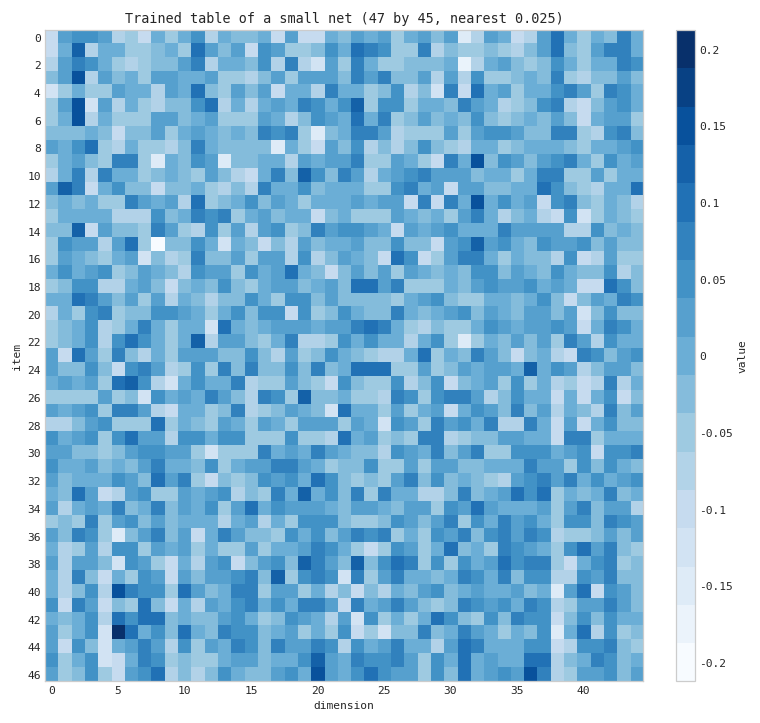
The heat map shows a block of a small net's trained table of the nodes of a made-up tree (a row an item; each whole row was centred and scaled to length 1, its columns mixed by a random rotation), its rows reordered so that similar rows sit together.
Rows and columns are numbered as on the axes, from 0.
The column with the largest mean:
42
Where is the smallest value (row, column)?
15, 8
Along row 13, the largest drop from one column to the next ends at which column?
40
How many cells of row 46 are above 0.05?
6
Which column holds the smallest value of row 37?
24
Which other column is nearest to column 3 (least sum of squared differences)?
33
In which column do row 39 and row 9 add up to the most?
32
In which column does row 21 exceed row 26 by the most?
7
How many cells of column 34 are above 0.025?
12
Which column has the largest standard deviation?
5
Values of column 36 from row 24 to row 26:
0.125 -0.05 0
